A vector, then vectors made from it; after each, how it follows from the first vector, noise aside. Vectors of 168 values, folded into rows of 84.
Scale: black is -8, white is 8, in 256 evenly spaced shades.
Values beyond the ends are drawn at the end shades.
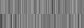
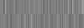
reversed, negated, shrunk.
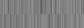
wrapped around, shrunk.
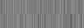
wrapped around, shrunk.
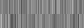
sign-scrambled.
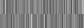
reversed, negated.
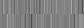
reversed, partly zeroed.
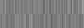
reversed, negated, shrunk.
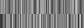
scaled up.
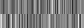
negated, scaled up.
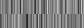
wrapped around, scaled up.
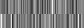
negated, scaled up.
